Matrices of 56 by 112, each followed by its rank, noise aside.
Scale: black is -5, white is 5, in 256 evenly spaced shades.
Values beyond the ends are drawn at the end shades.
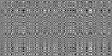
two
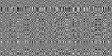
three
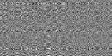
four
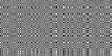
one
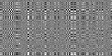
one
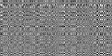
two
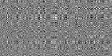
four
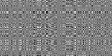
three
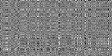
four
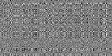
four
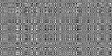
two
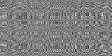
four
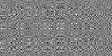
four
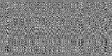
four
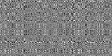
four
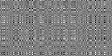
two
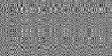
three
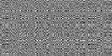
four
